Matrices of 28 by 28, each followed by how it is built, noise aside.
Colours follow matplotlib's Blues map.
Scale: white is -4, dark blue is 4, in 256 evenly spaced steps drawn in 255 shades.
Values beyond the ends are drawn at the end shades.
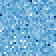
sparse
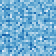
repeating rows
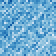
Hankel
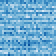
blocks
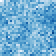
smooth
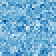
blocks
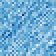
Hankel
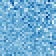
upper triangular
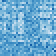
blocks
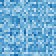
blocks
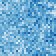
smooth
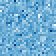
sparse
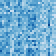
blocks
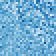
upper triangular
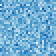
noise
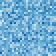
noise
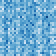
blocks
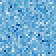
sparse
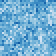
smooth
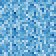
repeating rows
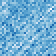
Hankel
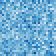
blocks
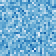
noise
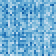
blocks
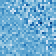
upper triangular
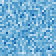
noise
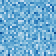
blocks
